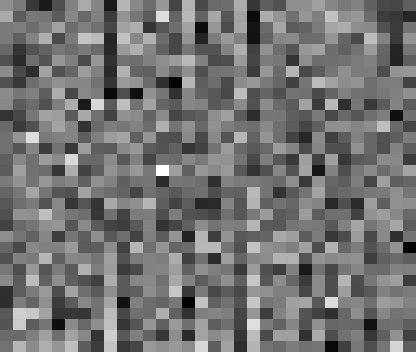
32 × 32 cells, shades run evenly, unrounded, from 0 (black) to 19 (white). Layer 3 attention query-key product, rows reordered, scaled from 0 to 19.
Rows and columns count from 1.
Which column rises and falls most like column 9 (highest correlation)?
20
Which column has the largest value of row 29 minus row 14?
2
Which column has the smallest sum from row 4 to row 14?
9
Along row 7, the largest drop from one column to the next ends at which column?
24
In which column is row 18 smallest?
22
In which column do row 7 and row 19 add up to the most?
10
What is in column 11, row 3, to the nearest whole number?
13
